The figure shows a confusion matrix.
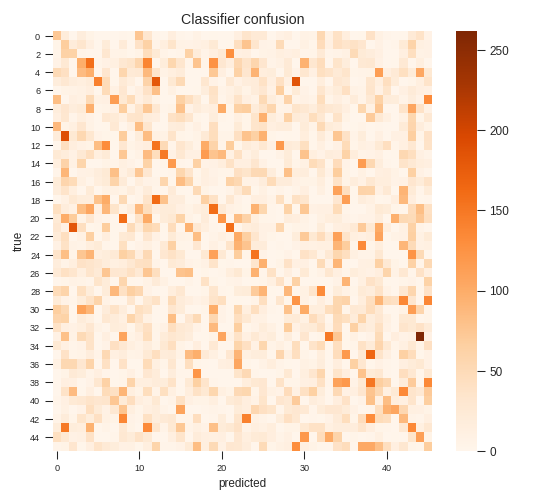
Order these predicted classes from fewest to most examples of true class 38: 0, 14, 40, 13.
0, 13, 14, 40
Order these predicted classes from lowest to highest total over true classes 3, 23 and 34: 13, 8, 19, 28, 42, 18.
18, 28, 13, 8, 42, 19
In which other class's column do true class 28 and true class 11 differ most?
1
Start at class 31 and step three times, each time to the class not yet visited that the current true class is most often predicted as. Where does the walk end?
17
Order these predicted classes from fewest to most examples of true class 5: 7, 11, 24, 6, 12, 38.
7, 24, 38, 6, 11, 12
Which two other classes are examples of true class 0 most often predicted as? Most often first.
10, 32
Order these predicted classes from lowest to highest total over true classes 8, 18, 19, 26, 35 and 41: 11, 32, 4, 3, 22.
32, 3, 22, 11, 4
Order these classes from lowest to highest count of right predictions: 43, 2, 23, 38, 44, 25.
2, 23, 25, 44, 43, 38
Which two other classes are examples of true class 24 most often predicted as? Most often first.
43, 19
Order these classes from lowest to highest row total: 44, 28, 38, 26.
44, 26, 28, 38
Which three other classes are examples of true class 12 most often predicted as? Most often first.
6, 27, 18
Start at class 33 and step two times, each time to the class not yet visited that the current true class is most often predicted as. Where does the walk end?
30
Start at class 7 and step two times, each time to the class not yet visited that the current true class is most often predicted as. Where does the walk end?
29
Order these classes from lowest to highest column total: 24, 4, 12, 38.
12, 24, 38, 4
